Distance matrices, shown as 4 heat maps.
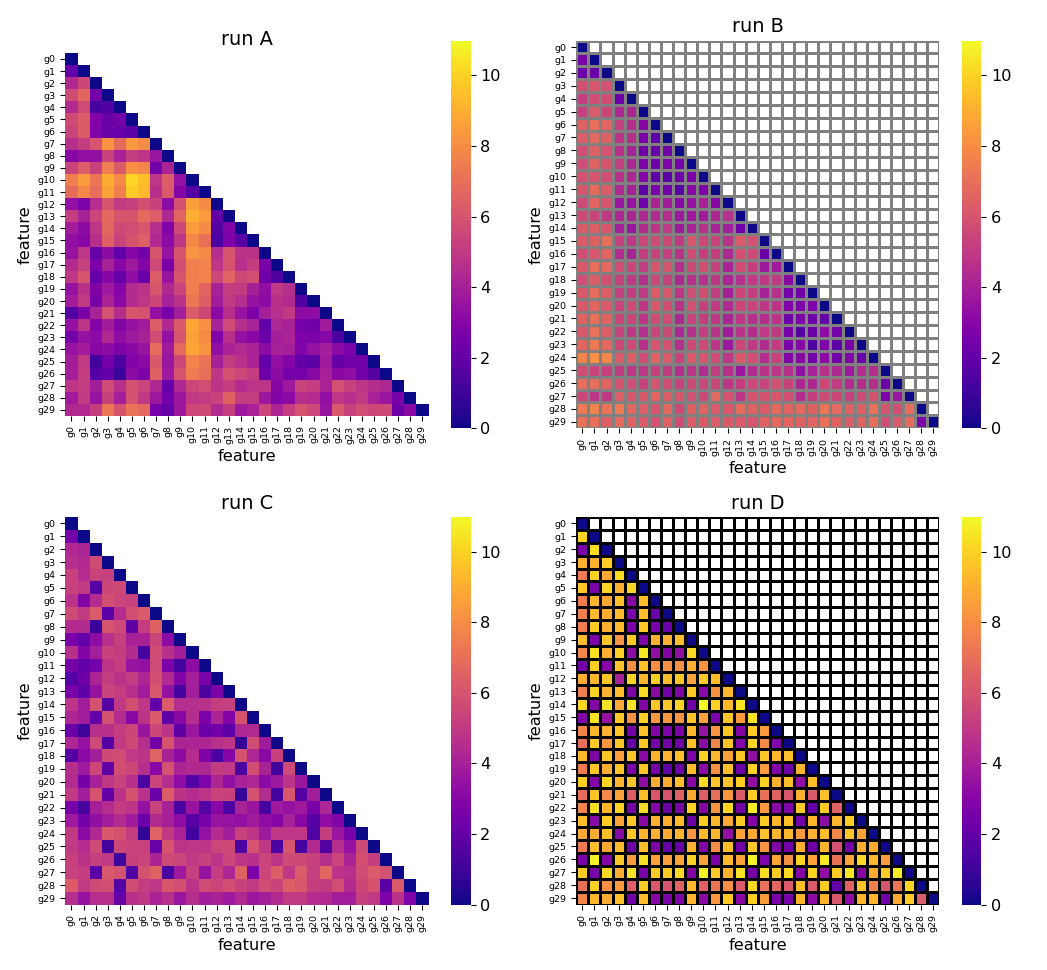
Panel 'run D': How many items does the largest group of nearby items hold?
12
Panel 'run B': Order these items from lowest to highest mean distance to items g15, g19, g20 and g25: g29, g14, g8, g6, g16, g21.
g21, g16, g8, g14, g6, g29
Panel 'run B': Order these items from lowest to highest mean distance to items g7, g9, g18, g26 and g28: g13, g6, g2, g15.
g6, g13, g15, g2
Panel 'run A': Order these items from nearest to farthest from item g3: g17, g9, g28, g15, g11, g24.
g24, g17, g28, g15, g9, g11
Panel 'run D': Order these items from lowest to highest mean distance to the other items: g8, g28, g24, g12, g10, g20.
g8, g10, g28, g20, g24, g12
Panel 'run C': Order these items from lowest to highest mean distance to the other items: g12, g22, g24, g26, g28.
g22, g12, g24, g26, g28
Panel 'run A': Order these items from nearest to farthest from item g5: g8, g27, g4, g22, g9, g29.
g4, g22, g8, g27, g29, g9
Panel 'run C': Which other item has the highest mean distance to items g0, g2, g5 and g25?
g28
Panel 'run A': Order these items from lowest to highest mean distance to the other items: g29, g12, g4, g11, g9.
g4, g12, g29, g9, g11
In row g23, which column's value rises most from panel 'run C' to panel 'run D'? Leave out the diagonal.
g10
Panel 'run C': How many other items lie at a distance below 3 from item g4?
3
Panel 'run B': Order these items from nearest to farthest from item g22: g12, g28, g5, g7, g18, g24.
g18, g24, g12, g5, g7, g28
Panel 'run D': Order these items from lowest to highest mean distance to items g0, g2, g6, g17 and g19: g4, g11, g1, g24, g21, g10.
g4, g10, g11, g21, g24, g1
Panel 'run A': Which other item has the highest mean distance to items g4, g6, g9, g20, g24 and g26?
g10
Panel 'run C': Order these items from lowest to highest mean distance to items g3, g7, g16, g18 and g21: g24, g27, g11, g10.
g11, g10, g24, g27
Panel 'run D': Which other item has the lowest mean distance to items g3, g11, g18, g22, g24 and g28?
g21
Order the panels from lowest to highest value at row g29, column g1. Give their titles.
run C, run A, run B, run D
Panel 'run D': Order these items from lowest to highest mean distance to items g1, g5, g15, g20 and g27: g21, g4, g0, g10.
g0, g21, g4, g10
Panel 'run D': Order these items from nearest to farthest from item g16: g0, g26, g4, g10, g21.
g4, g10, g21, g0, g26
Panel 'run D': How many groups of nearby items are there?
5
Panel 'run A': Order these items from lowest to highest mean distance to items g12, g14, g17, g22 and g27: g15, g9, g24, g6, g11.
g15, g24, g6, g9, g11
